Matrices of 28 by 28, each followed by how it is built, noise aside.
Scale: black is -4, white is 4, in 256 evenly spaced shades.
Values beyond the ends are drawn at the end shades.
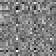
low rank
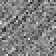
Hankel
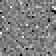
sparse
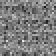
blocks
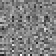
low rank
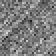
Hankel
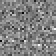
uneven rows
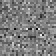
uneven rows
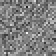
Hankel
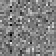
uneven columns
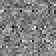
uneven rows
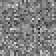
blocks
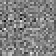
low rank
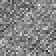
Hankel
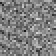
repeating rows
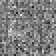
blocks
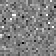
sparse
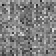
blocks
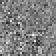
lower triangular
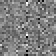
uneven columns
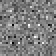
uneven rows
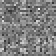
blocks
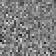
lower triangular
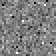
sparse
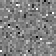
sparse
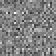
low rank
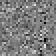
uneven columns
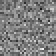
low rank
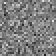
blocks
